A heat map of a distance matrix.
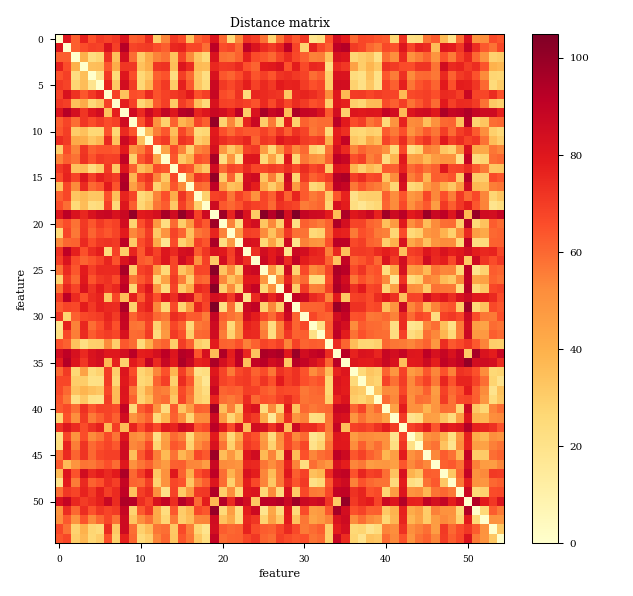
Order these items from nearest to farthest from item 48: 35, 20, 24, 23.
20, 24, 23, 35
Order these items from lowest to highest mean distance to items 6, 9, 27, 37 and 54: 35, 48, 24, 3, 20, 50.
20, 3, 48, 35, 24, 50
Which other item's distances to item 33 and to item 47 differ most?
3
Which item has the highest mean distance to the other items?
19
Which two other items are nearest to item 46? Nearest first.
30, 1
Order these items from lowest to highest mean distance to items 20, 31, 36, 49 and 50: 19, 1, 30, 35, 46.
46, 30, 1, 19, 35
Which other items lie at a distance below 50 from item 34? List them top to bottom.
19, 24, 50
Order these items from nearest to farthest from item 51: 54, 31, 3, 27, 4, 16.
27, 16, 31, 54, 4, 3
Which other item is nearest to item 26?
41
